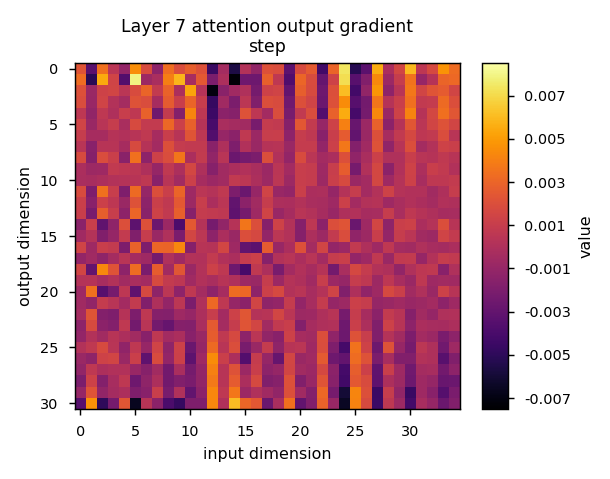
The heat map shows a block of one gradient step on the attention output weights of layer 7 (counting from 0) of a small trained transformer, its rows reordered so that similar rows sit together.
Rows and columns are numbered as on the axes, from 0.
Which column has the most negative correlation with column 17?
16
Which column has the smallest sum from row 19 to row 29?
24
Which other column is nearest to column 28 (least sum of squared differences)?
13
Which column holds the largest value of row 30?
14
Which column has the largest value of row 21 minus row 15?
12
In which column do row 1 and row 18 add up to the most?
5
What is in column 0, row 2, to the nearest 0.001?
0.002
